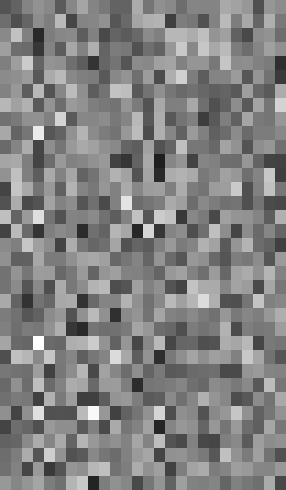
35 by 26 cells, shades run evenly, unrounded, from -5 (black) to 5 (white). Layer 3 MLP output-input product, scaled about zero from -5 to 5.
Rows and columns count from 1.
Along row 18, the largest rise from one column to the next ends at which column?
7
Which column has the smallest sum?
26
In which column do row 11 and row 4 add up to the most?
17
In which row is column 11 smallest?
23
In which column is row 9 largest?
6
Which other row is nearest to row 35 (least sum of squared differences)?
28
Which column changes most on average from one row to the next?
4
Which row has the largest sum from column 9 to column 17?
14
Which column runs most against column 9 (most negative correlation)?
11
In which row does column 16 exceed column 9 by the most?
5
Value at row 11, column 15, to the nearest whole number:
-2
